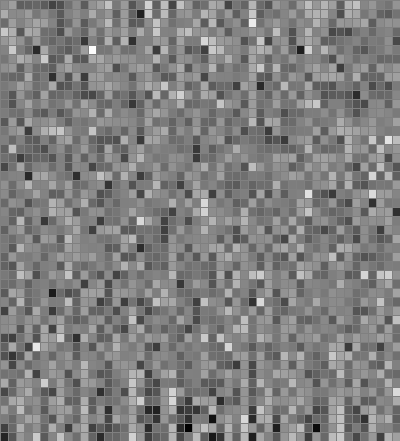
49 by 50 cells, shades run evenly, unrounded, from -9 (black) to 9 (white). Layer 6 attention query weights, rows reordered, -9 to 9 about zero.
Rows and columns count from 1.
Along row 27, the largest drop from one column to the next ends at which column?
18
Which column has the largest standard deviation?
32
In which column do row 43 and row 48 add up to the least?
40
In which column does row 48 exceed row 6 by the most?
38
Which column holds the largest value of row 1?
19
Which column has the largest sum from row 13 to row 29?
26
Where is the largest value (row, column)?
6, 12
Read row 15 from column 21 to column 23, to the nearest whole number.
3 -2 1
